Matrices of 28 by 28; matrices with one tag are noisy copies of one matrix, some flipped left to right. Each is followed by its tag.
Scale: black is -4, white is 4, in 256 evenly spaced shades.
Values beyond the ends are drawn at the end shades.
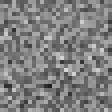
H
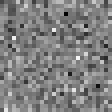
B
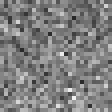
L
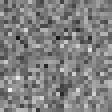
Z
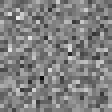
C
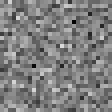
C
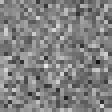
H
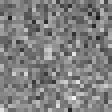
L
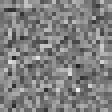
C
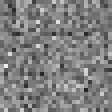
B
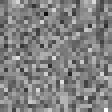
B
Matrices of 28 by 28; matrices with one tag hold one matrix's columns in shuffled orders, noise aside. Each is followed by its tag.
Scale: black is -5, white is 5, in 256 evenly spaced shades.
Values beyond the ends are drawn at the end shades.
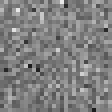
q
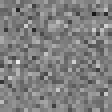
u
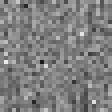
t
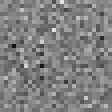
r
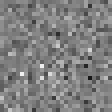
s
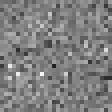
s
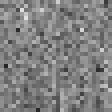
q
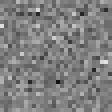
u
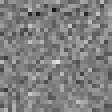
u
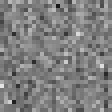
t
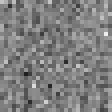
t
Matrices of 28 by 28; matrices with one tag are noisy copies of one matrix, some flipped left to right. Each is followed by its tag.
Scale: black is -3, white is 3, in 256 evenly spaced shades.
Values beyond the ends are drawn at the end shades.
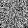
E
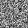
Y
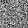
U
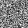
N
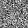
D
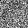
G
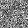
G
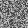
N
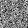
Y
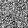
E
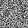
D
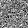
G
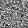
D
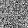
N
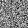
E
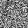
D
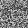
G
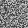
U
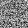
G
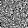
N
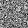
U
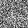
D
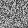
E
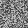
D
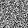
Y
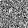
Y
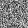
Y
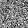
D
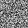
G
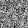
Y
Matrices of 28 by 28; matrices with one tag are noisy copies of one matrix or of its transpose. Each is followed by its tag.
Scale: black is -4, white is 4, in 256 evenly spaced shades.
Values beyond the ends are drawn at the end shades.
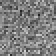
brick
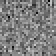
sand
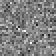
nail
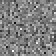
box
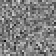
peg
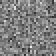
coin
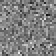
peg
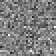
box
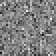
nail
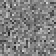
peg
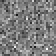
brick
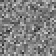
peg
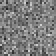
nail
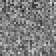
sand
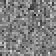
sand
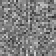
coin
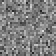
nail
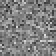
nail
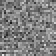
sand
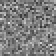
peg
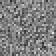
box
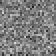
brick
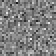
box
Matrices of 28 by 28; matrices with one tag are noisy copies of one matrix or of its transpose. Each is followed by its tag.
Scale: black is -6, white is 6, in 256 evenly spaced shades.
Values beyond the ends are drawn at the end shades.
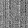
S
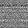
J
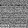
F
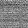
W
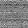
W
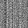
J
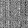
S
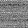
W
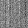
S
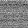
W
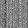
J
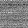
W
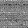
W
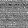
W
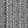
J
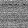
W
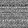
J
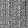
S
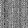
W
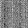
W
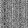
W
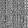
F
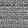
J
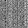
F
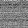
W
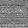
F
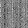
W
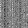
W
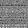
F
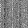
W
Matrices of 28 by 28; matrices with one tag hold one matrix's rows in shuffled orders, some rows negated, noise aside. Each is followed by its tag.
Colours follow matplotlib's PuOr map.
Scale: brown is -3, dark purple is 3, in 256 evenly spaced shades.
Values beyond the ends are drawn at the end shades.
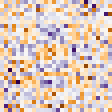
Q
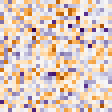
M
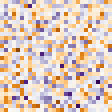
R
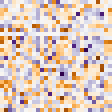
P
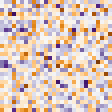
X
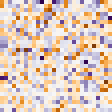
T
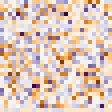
P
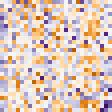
T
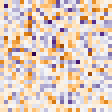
M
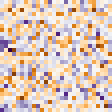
X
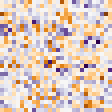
P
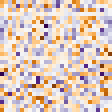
T
